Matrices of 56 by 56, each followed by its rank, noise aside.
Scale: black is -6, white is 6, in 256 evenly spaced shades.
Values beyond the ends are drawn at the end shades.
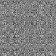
six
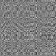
four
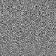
eight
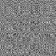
six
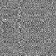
six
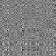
four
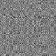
six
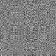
six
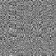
four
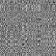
five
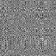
five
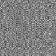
seven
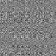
six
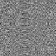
eight
